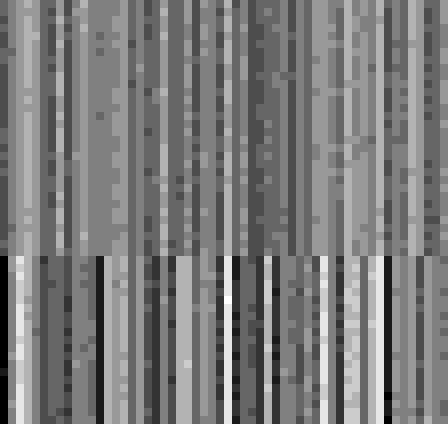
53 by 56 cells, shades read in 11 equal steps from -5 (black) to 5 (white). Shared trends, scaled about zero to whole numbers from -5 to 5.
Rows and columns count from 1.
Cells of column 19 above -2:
26
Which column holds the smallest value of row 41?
1
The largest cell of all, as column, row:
29, 38
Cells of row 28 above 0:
18
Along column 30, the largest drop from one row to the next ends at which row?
33
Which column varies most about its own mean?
13
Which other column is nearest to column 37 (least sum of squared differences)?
25
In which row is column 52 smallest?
52
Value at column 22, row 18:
-1
